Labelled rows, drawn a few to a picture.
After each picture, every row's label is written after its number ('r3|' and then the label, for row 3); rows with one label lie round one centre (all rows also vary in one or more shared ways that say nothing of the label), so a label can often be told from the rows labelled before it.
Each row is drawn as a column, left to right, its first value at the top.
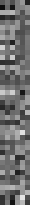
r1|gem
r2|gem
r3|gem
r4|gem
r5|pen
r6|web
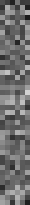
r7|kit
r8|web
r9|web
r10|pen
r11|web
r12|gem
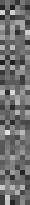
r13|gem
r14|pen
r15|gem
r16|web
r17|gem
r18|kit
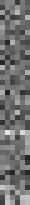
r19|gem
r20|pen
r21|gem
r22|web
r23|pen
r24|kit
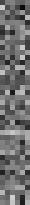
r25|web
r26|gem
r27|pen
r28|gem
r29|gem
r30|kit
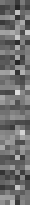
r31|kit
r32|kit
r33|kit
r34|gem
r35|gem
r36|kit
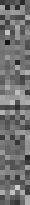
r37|web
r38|kit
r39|web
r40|gem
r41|web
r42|kit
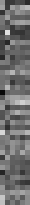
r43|pen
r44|kit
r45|web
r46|web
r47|web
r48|web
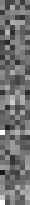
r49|pen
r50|kit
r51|web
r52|gem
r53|web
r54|pen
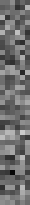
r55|kit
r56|gem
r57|gem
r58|kit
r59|pen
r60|web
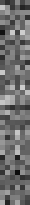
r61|web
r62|web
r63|kit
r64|gem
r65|kit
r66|gem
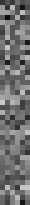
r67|web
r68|gem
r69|web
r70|kit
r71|gem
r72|pen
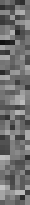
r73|pen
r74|pen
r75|kit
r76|web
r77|web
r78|gem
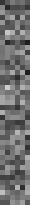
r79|web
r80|kit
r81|kit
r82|gem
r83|kit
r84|pen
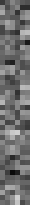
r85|web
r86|gem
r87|gem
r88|pen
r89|kit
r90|kit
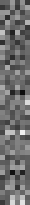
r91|kit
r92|gem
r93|pen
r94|kit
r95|pen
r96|web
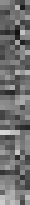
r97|pen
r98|pen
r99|pen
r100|web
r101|kit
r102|kit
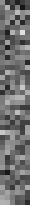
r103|pen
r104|web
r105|kit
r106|web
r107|kit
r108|gem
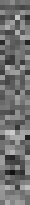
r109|pen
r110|gem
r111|gem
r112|kit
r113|gem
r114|pen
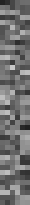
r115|web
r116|web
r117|gem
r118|pen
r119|kit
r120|kit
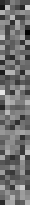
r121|gem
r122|web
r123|kit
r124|gem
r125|pen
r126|web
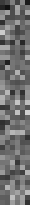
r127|kit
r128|gem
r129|pen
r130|web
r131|pen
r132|web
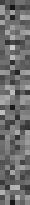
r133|web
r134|kit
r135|gem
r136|pen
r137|kit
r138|kit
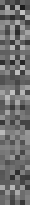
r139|gem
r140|web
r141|gem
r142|web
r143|gem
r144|kit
